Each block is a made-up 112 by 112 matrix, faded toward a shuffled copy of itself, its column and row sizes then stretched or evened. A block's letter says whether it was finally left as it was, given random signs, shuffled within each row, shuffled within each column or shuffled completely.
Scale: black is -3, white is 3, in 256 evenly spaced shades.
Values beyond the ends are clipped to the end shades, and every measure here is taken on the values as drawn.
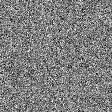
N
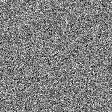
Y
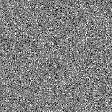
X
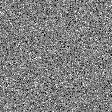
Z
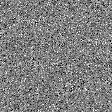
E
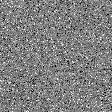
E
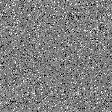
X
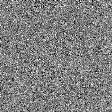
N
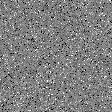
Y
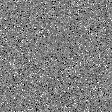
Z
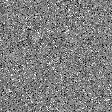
Z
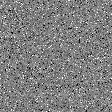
Y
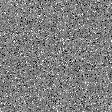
E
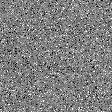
E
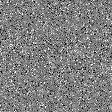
E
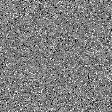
X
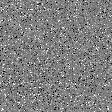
E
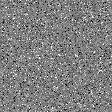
Z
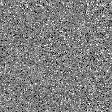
X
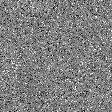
Y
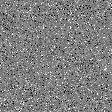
E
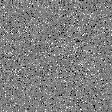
X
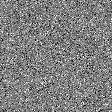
Y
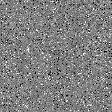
X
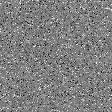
E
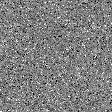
E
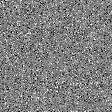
E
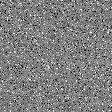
E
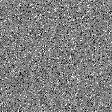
X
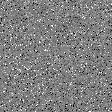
E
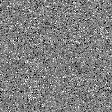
X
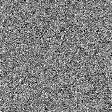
E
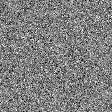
Y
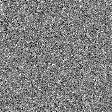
Z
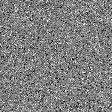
E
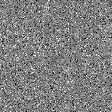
X
